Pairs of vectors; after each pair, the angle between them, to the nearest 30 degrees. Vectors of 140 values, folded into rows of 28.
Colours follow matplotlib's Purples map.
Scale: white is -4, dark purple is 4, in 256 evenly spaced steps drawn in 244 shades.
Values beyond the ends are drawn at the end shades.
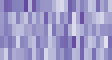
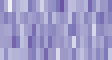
120 degrees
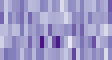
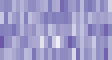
150 degrees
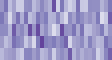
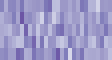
120 degrees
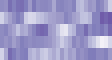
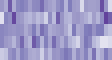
60 degrees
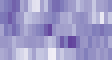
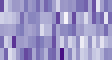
120 degrees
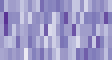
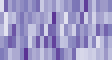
150 degrees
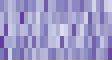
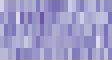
90 degrees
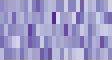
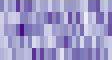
90 degrees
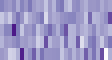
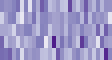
120 degrees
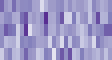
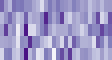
30 degrees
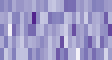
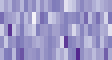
150 degrees
